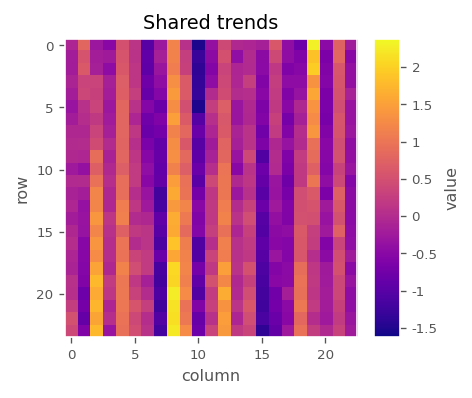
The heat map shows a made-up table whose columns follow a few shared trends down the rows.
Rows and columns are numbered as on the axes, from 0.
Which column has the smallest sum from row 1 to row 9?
10
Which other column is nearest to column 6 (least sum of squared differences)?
20
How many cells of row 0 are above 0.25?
7
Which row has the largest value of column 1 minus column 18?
0
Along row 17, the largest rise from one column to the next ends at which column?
8
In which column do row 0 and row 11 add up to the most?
19
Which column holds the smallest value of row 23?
15
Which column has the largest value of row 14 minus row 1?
2
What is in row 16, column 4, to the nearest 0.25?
1
